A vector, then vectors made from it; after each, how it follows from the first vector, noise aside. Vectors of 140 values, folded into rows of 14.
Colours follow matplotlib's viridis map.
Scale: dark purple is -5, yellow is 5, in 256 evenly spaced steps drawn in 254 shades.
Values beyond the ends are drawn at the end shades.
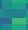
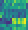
scaled up.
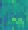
partly zeroed.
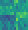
wrapped around, negated.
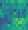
copied.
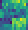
scaled up.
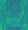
wrapped around, negated, shrunk.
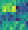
reversed, scaled up.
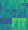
copied.
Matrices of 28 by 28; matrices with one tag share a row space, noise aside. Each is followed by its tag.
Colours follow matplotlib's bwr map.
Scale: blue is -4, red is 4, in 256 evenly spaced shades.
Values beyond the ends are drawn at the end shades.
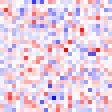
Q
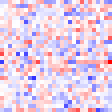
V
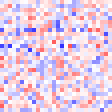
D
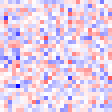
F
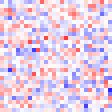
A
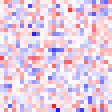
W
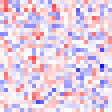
W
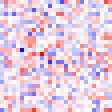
Q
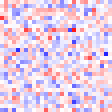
F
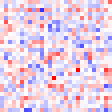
Q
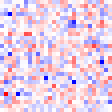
A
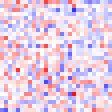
F
